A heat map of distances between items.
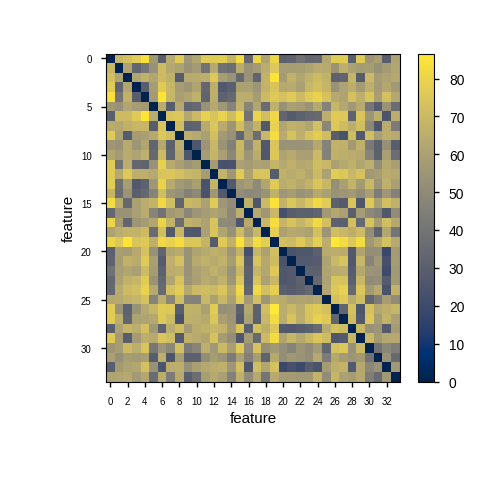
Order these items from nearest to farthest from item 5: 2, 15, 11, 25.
25, 11, 2, 15
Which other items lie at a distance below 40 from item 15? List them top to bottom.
2, 8, 17, 26, 27, 29
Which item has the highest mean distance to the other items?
19
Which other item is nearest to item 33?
9
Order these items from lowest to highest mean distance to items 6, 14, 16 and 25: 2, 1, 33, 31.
31, 33, 1, 2
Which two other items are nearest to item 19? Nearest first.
12, 30
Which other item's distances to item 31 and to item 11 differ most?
7
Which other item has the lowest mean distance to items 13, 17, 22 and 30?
14
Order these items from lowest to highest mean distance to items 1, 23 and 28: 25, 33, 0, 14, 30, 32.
32, 0, 14, 30, 33, 25
